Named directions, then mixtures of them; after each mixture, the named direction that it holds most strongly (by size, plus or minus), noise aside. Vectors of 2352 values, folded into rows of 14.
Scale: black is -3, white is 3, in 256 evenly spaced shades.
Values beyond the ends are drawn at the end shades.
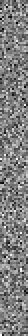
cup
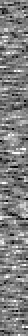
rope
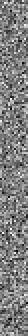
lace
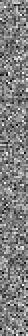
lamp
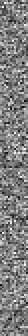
lace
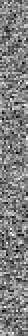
lace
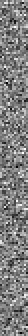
lace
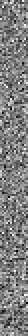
lace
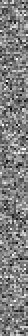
lace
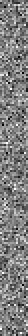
lamp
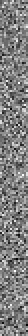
lace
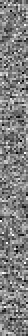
lace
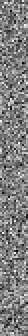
lace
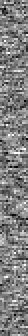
rope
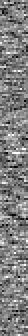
rope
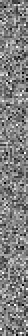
lamp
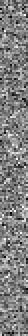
cup
